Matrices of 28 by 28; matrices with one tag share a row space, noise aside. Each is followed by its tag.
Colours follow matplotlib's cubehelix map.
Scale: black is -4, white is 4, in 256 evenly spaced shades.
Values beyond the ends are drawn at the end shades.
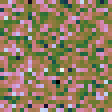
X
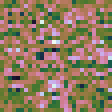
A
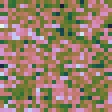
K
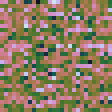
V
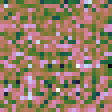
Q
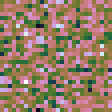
V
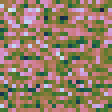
K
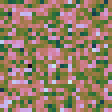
X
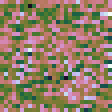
Q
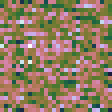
Q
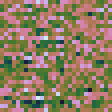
V
